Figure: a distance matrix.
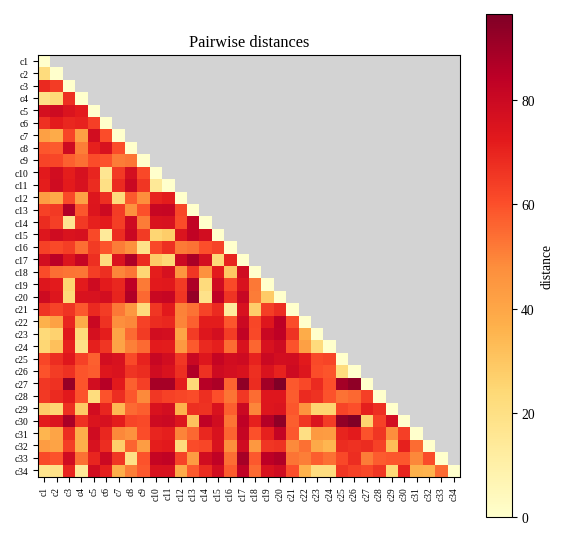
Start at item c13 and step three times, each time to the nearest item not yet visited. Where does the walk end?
c16
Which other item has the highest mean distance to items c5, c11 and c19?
c27
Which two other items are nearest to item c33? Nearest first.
c8, c13
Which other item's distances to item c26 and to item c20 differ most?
c25
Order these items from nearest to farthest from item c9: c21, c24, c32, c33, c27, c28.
c21, c32, c28, c24, c33, c27
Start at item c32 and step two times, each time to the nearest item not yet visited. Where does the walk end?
c7
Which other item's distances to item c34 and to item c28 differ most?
c5
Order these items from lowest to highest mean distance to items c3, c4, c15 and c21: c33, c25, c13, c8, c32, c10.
c32, c10, c8, c33, c13, c25
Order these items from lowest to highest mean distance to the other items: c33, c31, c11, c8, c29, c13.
c29, c31, c8, c33, c13, c11
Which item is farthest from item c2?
c17
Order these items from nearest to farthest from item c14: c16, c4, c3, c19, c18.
c3, c19, c18, c16, c4
